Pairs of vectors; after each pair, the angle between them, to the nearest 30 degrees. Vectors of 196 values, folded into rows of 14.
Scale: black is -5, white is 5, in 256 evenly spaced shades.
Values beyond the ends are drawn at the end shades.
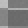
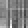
60 degrees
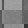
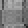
30 degrees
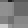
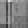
120 degrees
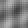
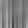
90 degrees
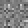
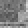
120 degrees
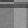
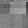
60 degrees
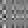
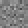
120 degrees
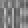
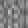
120 degrees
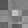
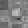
30 degrees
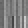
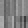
150 degrees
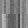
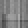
150 degrees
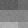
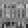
120 degrees
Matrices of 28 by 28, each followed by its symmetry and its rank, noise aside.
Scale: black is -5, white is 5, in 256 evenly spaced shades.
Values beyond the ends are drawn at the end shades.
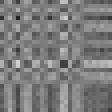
symmetric, rank one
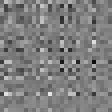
no symmetry, rank two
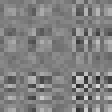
symmetric, rank one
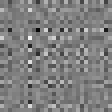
antisymmetric, rank two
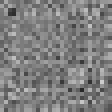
symmetric, rank three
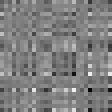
symmetric, rank one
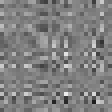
no symmetry, rank two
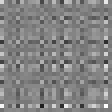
symmetric, rank one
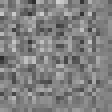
no symmetry, rank three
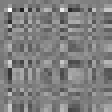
symmetric, rank one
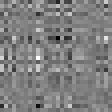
antisymmetric, rank two
